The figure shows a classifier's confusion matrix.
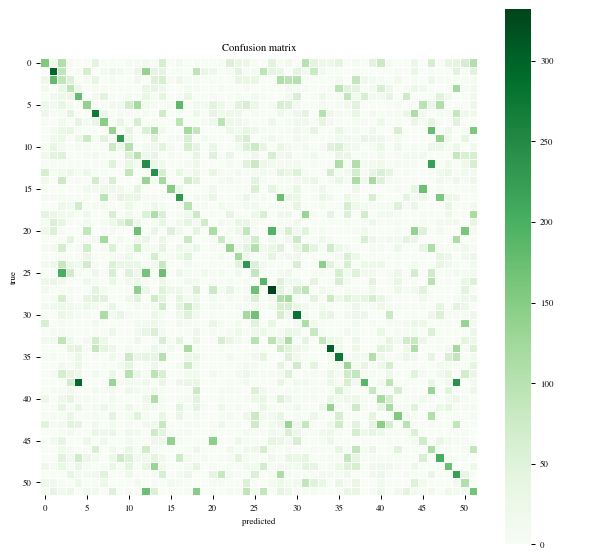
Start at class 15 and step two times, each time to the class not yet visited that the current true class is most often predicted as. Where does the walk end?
20
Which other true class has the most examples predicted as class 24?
30
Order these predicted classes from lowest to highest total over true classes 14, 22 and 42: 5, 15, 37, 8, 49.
15, 49, 5, 37, 8
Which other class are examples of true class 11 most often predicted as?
49
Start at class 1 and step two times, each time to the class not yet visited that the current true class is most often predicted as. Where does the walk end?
46
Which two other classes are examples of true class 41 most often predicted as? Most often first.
34, 37
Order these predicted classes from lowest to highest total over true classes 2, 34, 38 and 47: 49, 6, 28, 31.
31, 6, 28, 49
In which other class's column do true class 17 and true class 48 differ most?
13
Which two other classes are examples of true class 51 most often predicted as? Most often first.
12, 18
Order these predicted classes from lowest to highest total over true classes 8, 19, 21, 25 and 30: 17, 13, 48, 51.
48, 13, 51, 17
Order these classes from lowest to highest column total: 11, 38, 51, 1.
38, 1, 11, 51
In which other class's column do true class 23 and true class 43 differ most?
40
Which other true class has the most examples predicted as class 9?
47
